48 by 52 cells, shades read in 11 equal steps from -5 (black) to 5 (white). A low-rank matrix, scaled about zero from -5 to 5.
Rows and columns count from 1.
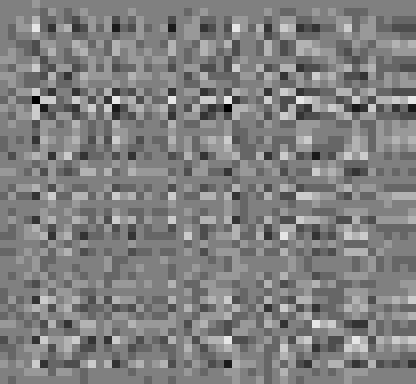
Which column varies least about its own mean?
23
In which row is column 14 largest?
14
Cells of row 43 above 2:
8
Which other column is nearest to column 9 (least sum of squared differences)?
46
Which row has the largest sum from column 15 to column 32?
13
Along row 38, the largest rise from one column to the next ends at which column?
6
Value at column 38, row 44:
0
